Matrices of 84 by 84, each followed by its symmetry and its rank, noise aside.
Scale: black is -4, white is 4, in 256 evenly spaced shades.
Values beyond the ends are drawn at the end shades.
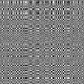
no symmetry, rank one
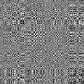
symmetric, rank three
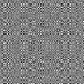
no symmetry, rank two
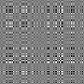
symmetric, rank one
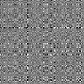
symmetric, rank two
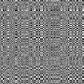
no symmetry, rank one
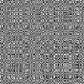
symmetric, rank three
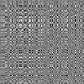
no symmetry, rank two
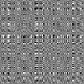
antisymmetric, rank two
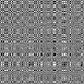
symmetric, rank one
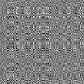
antisymmetric, rank two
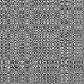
antisymmetric, rank two
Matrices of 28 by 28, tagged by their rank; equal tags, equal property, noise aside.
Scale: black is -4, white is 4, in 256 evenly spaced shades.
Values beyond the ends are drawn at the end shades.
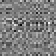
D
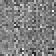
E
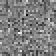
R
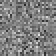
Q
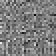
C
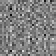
D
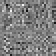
E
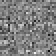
C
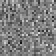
Q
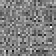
D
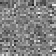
D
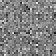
Q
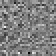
C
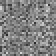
Q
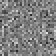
R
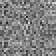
E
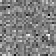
E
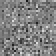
Q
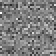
R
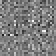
E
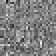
Q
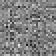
Q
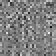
E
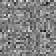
E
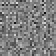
C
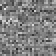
R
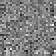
C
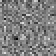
C
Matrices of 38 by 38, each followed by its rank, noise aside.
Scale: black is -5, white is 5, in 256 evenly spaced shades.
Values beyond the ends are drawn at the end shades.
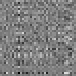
four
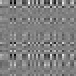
one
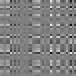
one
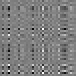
one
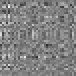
four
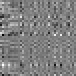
two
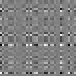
one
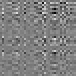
two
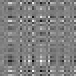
one
